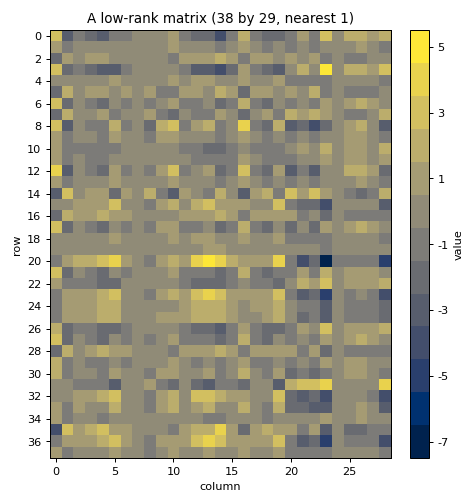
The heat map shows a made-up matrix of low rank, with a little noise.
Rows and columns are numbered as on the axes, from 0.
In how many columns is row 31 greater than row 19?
6
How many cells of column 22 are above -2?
28
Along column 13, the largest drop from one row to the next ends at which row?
21
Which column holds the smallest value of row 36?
23
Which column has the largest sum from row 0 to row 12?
0
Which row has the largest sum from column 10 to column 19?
20
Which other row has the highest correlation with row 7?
14
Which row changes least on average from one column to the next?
19
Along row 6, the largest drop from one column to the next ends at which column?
1
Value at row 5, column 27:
-1
